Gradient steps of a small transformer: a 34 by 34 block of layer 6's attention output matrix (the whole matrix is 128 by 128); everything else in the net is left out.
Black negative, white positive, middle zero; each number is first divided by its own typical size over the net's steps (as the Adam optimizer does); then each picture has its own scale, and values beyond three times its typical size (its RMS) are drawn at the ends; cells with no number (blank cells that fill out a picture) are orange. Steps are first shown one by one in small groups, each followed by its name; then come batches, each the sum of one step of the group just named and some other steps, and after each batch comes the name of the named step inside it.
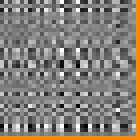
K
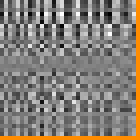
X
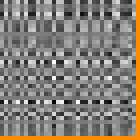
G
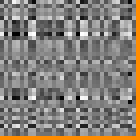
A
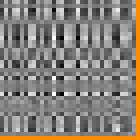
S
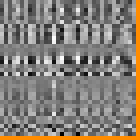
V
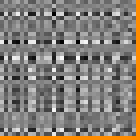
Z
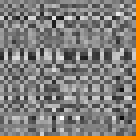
Z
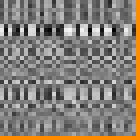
X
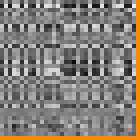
V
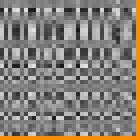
S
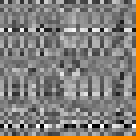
K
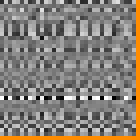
A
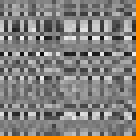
G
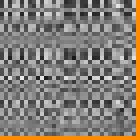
G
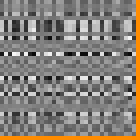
G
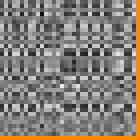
X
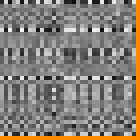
Z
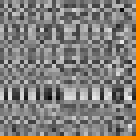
V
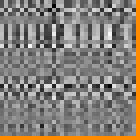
X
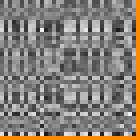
V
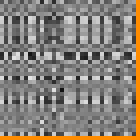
Z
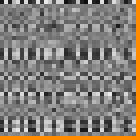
K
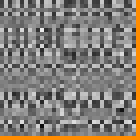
X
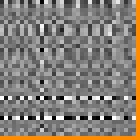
X
